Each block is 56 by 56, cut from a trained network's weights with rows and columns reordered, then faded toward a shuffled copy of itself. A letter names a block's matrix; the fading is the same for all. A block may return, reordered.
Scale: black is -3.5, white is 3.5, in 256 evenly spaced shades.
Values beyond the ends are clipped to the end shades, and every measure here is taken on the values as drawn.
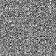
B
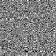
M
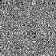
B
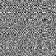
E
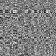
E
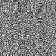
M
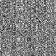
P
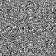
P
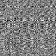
E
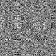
M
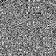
B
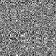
B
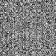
P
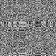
E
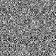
B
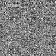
P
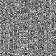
P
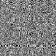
M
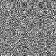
M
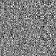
B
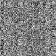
P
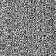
P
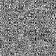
B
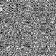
B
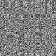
M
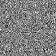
B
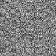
M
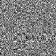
B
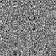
B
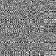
E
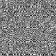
E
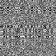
E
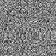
M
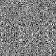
M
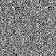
M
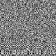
E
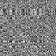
E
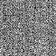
P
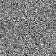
B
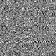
M
